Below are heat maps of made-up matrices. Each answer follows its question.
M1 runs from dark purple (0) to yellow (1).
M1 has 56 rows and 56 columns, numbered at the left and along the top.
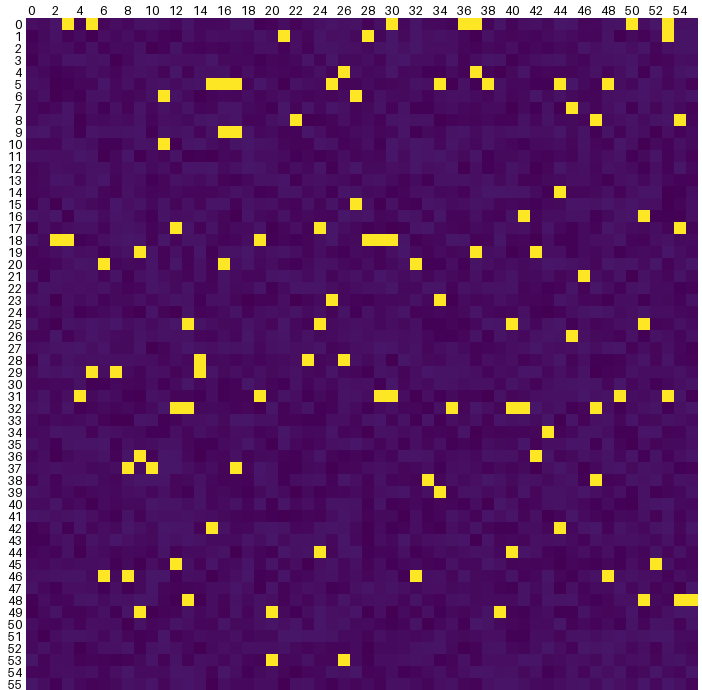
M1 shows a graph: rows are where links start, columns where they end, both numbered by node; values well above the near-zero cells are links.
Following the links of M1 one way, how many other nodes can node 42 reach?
5
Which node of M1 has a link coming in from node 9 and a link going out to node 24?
node 17
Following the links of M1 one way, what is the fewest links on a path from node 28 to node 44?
2
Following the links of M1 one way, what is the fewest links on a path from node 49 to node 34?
2
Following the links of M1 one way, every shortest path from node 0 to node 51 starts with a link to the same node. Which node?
node 5
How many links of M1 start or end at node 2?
1
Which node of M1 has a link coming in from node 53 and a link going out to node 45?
node 26
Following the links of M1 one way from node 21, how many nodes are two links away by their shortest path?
4
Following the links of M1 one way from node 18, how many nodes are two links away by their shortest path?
8
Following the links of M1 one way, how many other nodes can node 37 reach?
9
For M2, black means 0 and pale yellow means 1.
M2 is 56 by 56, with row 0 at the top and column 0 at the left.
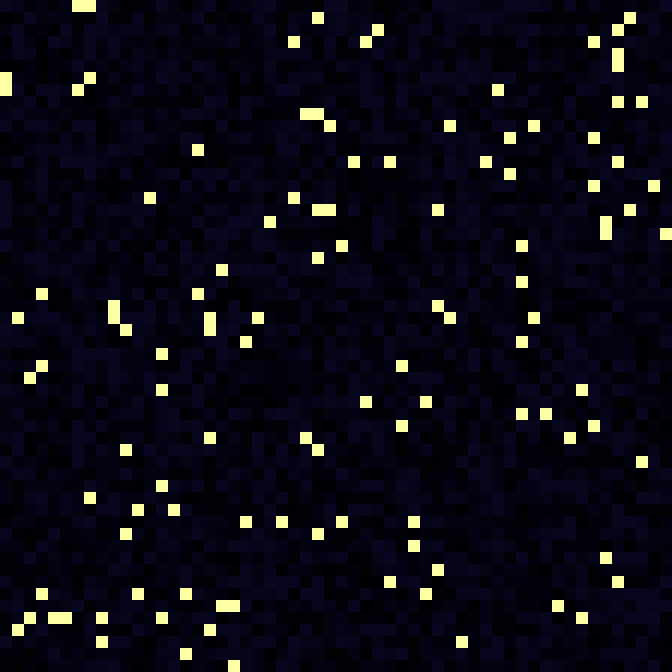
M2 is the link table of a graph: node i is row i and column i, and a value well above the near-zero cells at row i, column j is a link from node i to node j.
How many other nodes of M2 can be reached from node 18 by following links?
5
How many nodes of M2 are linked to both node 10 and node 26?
2
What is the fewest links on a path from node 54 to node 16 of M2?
5
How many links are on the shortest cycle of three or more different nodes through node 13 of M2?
4
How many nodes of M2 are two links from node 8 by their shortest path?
6
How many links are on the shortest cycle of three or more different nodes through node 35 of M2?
5
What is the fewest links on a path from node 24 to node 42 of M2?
4
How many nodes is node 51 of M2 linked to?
6
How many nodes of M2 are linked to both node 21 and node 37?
1
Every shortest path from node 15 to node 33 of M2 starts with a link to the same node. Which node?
node 49
